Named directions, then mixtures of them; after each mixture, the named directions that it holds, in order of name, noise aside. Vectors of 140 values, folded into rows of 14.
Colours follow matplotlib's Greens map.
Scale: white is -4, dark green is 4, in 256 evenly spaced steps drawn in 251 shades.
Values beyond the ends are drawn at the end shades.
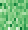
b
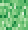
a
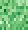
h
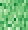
a, b, h.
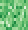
a, h.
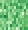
a, b.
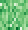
b.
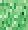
a.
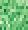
h.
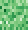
h.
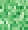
a, b, h.
